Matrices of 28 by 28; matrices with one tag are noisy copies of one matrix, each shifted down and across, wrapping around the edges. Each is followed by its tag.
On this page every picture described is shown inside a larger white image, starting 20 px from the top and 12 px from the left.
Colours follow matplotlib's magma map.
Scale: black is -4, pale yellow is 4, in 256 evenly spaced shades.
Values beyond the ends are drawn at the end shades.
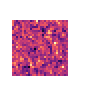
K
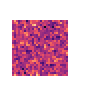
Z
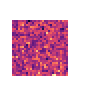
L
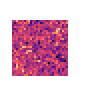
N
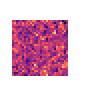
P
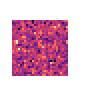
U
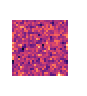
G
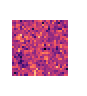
N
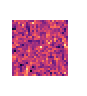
K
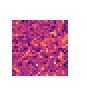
P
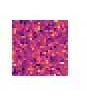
L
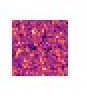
G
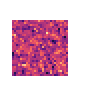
Z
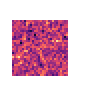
U
